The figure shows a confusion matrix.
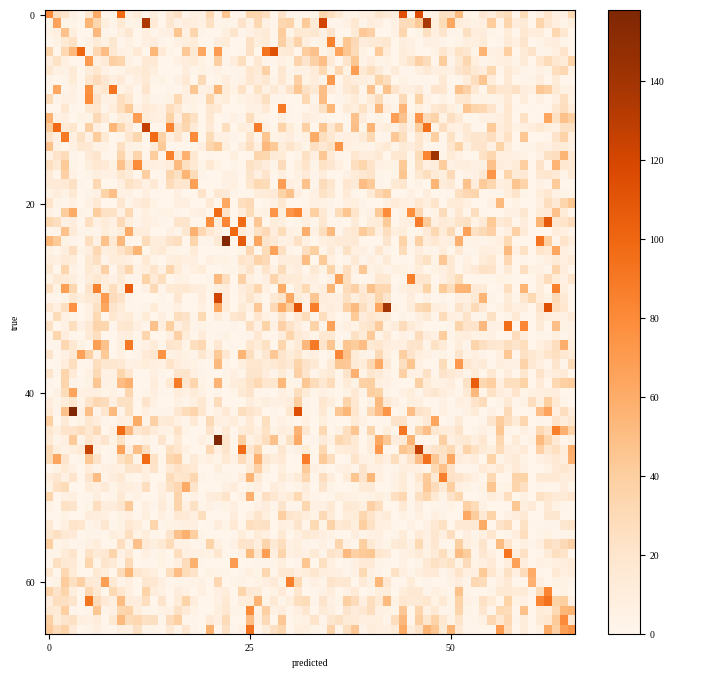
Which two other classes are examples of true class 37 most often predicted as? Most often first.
51, 41
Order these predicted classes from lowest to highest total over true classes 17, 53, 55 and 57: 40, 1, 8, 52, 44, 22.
22, 1, 8, 44, 40, 52
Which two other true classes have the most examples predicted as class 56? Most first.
65, 20
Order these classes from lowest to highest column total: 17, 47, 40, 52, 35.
17, 52, 35, 40, 47
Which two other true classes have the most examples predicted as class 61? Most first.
24, 62
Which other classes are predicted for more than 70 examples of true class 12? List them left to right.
1, 15, 26, 47
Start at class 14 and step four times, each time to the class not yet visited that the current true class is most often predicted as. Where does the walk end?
45
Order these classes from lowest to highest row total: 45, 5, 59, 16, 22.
59, 5, 16, 45, 22
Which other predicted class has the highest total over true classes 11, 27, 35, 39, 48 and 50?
10
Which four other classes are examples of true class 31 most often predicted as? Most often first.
42, 62, 33, 3
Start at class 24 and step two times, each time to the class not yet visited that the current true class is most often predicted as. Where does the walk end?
62
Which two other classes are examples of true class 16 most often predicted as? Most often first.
11, 63
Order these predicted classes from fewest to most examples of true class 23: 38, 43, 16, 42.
16, 43, 38, 42
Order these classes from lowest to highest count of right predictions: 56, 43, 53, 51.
43, 51, 53, 56
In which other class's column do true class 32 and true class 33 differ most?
57
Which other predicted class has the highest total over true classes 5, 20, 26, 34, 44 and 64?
9
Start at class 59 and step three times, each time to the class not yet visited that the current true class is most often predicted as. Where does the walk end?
21
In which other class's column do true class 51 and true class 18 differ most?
29
